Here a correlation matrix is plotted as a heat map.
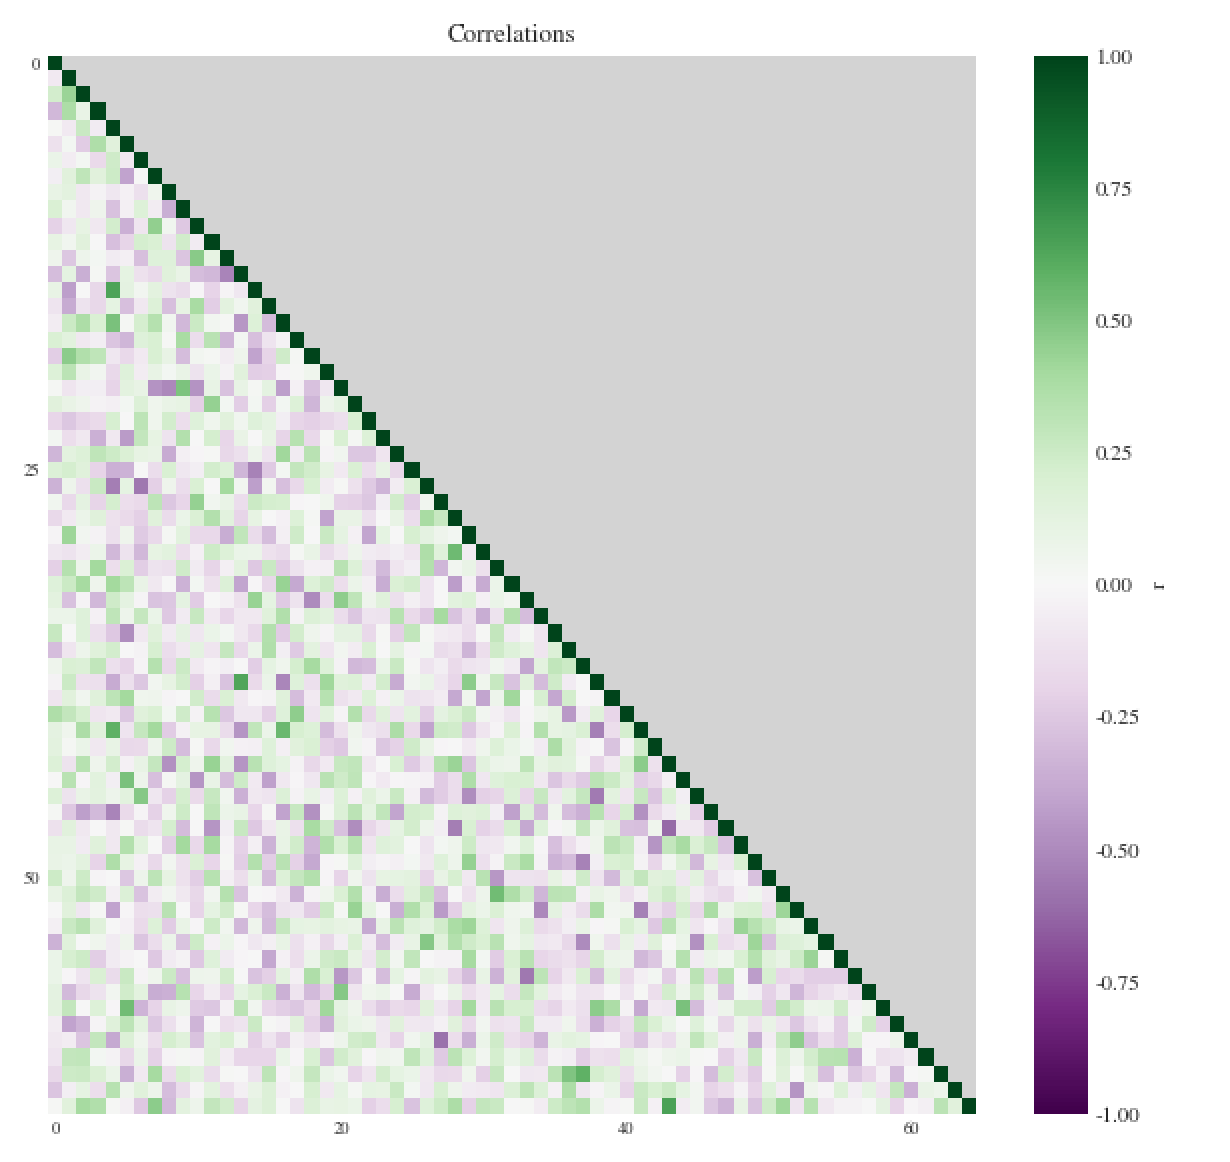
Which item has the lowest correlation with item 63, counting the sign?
52
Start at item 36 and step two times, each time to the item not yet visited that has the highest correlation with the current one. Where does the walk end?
37
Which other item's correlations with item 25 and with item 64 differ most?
43
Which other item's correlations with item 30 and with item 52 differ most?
28
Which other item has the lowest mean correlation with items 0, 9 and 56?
54
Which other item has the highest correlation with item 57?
20
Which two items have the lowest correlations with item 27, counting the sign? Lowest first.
60, 52
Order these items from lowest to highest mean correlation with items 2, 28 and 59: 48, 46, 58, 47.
47, 58, 46, 48
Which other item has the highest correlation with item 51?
31
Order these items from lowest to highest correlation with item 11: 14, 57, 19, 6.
14, 57, 19, 6
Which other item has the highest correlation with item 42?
35
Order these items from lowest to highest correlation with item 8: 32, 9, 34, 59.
9, 34, 59, 32
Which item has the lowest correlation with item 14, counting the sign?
25
